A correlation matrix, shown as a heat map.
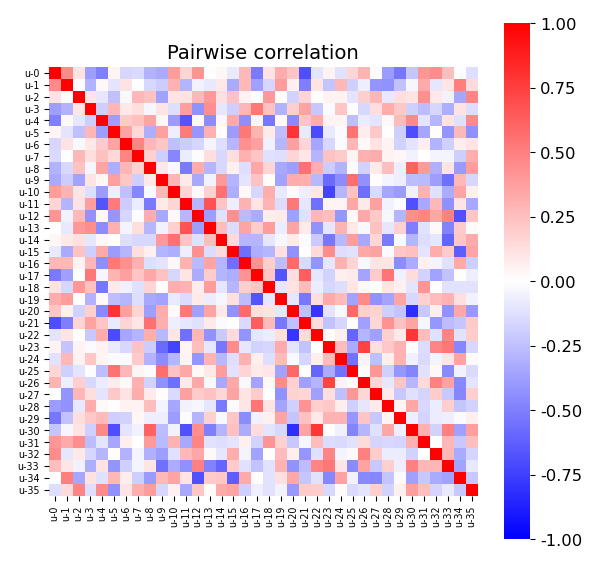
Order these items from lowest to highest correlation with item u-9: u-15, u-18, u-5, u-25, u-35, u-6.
u-15, u-35, u-18, u-6, u-5, u-25
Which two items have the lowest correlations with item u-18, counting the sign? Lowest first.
u-4, u-15
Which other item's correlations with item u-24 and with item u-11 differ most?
u-25
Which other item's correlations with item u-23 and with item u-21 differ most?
u-26
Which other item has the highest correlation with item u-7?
u-6
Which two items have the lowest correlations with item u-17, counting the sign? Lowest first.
u-19, u-0
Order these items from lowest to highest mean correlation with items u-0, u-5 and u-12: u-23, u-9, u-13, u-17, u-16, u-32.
u-17, u-9, u-13, u-23, u-16, u-32
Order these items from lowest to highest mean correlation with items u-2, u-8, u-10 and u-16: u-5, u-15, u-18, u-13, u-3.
u-15, u-5, u-3, u-13, u-18
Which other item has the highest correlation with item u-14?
u-10
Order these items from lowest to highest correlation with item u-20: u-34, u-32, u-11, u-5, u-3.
u-32, u-3, u-34, u-11, u-5
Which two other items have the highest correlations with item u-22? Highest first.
u-30, u-33
